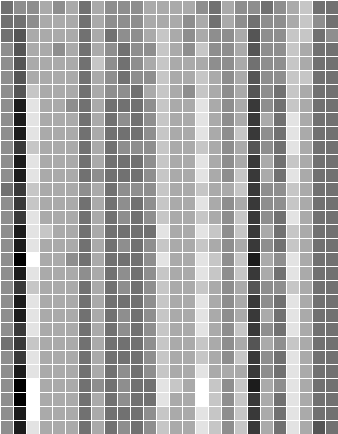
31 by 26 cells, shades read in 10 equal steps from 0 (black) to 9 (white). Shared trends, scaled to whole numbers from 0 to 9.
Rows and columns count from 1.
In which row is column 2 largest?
1
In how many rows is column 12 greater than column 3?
2
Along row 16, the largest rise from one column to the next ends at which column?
3
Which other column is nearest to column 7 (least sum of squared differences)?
26
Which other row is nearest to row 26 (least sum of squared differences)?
16
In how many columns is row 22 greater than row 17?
2
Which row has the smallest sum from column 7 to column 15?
13
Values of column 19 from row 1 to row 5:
5 5 6 6 6
